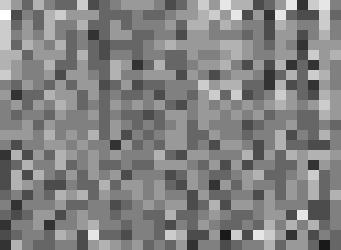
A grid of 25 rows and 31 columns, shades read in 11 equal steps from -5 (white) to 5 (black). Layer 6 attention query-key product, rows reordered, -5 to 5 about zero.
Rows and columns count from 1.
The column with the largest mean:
10
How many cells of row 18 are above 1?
4
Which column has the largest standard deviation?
1
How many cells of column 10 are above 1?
3
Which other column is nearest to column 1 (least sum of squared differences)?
5
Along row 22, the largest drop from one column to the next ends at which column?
28
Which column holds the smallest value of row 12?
30
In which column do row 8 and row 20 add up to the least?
29
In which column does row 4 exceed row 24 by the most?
9
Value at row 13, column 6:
0
